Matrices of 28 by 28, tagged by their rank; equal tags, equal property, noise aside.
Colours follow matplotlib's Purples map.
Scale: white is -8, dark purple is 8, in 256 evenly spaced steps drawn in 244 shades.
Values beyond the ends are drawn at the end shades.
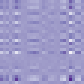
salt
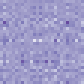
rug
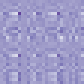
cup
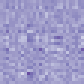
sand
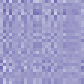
cup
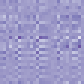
cup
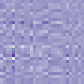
rug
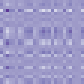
salt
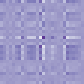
salt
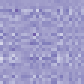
rug
